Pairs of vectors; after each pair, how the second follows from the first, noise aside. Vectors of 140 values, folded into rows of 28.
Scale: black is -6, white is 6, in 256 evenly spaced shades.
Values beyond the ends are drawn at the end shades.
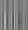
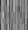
wrapped around, negated.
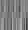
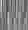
reversed, negated.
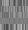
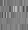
wrapped around, negated, partly zeroed.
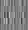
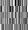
wrapped around, negated, scaled up.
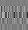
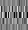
scaled up.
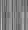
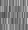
shuffled.
